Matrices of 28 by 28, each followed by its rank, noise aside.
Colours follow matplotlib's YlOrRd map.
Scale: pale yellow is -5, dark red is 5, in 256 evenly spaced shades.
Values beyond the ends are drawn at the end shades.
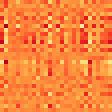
two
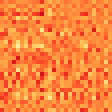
four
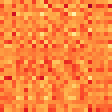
four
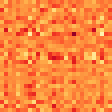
three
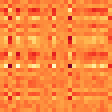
one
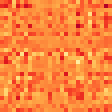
four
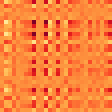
one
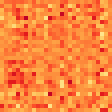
four
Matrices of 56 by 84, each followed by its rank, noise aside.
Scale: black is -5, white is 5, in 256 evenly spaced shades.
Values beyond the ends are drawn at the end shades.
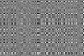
one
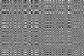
one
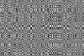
three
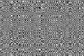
four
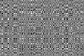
three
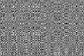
four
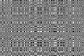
two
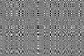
two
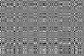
two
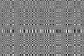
one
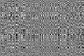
four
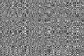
four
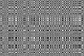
one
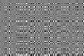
two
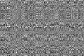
five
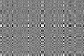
one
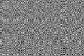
five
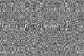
five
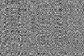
five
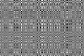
two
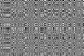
three
